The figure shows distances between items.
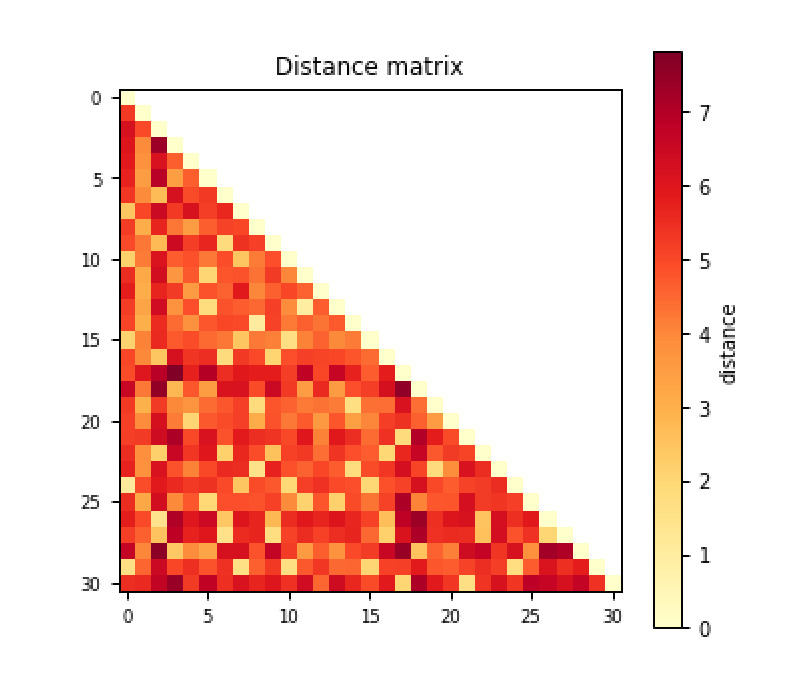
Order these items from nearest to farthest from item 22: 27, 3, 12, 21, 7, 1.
27, 1, 12, 21, 7, 3
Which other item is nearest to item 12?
1
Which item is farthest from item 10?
2
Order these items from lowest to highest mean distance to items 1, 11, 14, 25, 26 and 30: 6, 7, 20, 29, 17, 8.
8, 6, 20, 29, 7, 17
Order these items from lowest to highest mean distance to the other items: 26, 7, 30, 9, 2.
9, 7, 26, 2, 30
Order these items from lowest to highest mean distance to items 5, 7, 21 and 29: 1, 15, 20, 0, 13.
15, 0, 13, 1, 20
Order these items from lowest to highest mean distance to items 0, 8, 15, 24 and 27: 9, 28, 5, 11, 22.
9, 22, 11, 5, 28
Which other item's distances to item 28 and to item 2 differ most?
26
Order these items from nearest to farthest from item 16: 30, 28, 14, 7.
14, 7, 30, 28
